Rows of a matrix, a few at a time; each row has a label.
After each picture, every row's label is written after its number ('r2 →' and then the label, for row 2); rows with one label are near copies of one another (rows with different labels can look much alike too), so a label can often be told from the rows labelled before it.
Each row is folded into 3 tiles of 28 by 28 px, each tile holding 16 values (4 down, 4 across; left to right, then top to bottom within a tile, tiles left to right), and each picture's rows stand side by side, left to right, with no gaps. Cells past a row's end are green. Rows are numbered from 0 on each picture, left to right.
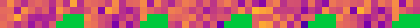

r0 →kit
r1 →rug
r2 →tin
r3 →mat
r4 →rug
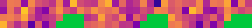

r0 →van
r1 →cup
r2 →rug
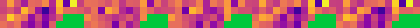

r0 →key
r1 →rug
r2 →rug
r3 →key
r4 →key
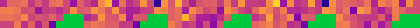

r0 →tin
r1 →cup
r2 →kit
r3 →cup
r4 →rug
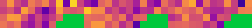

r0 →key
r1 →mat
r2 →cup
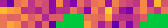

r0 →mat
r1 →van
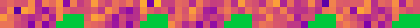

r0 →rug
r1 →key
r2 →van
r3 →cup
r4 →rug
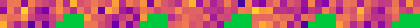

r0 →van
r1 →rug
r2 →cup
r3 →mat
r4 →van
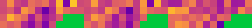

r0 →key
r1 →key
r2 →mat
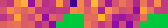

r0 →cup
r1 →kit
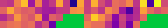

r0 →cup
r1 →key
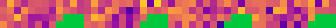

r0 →kit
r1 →key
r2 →tin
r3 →rug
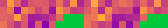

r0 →kit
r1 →kit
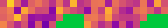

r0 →kit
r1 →van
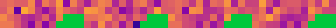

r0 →rug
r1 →tin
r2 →rug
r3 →kit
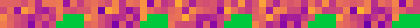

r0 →rug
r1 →rug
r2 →kit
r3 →kit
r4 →rug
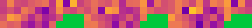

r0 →key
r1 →rug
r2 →rug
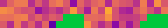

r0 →tin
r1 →van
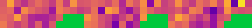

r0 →kit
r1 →rug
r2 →key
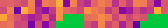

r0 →rug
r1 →tin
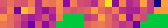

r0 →rug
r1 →cup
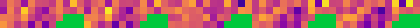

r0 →van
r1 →van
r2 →cup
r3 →key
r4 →key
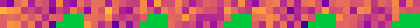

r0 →mat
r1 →van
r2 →kit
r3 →tin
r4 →rug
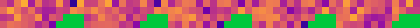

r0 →cup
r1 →cup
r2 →tin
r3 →tin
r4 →kit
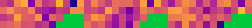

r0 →cup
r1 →key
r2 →tin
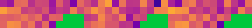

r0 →mat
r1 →cup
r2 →mat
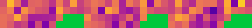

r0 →kit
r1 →rug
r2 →key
